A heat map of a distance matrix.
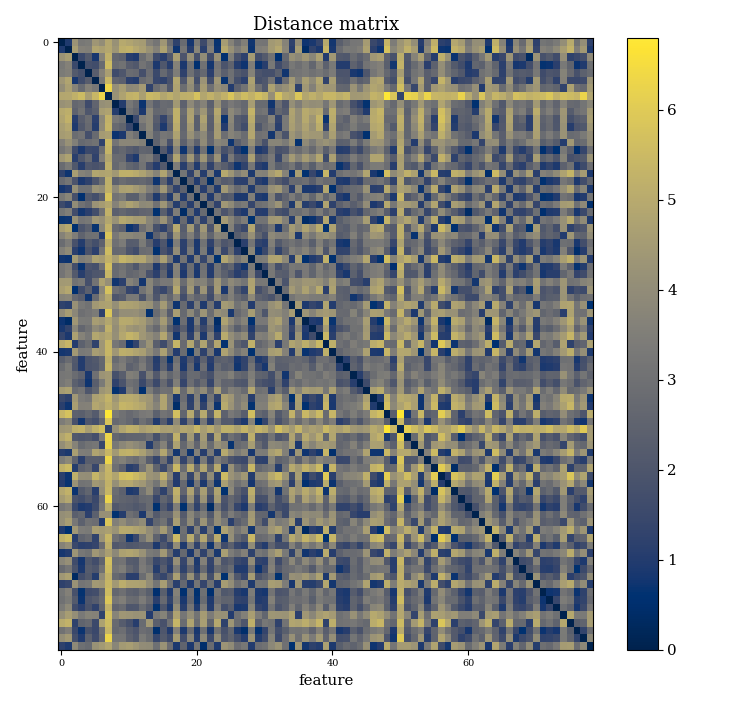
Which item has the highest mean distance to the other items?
7
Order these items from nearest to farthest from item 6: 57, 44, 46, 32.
44, 32, 57, 46
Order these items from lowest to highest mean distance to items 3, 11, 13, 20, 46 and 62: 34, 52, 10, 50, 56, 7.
52, 10, 34, 56, 50, 7
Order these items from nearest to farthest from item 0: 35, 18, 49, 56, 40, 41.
40, 56, 41, 18, 49, 35
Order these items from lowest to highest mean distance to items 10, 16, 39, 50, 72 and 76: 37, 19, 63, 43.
43, 37, 19, 63
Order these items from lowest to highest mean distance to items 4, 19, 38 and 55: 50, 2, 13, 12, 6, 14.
14, 2, 12, 13, 6, 50
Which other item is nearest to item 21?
78
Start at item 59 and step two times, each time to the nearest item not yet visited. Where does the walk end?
48
